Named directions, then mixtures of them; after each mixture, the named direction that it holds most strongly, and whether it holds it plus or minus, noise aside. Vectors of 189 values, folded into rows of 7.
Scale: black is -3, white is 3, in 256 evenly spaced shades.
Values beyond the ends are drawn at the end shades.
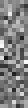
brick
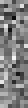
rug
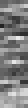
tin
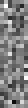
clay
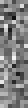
rug, plus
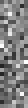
brick, plus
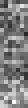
tin, plus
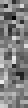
rug, plus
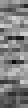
tin, minus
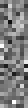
brick, plus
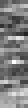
tin, plus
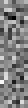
rug, plus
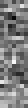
tin, plus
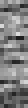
tin, minus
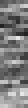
tin, plus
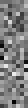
brick, minus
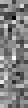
rug, plus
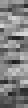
tin, minus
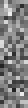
brick, plus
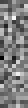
rug, minus
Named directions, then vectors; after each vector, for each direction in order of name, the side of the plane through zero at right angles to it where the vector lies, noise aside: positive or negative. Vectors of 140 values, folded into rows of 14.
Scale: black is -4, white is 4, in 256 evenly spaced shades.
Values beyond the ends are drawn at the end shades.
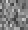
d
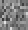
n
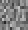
positive, negative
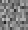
positive, negative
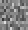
negative, positive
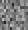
positive, negative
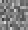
negative, positive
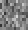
negative, negative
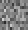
positive, negative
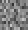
positive, negative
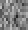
positive, positive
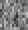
positive, positive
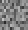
positive, negative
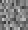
positive, negative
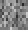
positive, positive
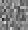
negative, positive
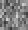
negative, negative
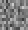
negative, positive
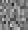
positive, negative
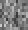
positive, positive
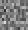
negative, positive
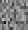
positive, negative
